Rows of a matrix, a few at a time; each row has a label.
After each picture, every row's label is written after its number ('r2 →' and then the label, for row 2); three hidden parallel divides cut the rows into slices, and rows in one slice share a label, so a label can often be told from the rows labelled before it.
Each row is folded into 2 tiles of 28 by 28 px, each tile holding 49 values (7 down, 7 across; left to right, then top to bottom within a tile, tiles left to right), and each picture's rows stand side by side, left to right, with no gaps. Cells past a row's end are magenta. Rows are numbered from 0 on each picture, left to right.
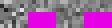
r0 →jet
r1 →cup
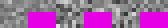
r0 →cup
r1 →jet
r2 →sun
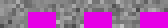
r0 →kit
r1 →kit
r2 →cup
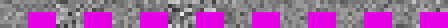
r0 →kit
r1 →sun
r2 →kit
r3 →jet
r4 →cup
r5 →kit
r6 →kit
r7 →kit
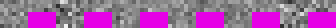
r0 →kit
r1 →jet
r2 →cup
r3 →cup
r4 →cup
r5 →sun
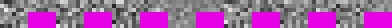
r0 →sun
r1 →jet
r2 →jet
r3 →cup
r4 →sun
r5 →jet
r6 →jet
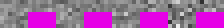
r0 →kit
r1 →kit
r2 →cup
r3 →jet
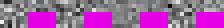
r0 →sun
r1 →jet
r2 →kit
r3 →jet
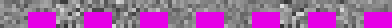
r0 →kit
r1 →sun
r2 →jet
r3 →cup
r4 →cup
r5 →sun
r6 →kit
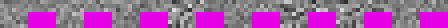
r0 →kit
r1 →kit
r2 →cup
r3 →sun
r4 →kit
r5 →jet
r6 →sun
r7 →cup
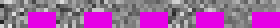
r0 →jet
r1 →jet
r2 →cup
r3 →jet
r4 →cup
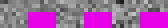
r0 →kit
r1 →cup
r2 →sun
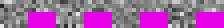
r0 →jet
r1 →sun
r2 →cup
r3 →jet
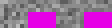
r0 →cup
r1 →kit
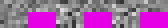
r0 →cup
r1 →sun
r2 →sun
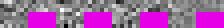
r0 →jet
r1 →sun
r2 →sun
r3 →kit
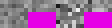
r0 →cup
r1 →jet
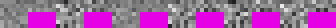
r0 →cup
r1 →sun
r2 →kit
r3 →sun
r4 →sun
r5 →sun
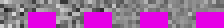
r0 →jet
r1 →sun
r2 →kit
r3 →kit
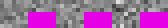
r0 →cup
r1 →kit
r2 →jet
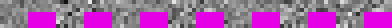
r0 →cup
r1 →sun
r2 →cup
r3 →jet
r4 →cup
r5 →sun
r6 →jet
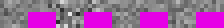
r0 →cup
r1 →jet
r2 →cup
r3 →cup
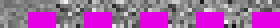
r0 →kit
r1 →jet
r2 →jet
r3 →jet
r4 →sun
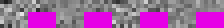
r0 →sun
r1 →kit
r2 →sun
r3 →cup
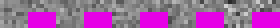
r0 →cup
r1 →kit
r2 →kit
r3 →cup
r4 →sun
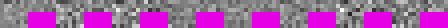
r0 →kit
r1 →sun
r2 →sun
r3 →cup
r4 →kit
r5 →kit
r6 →sun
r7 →jet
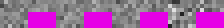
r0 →cup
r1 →cup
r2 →kit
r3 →sun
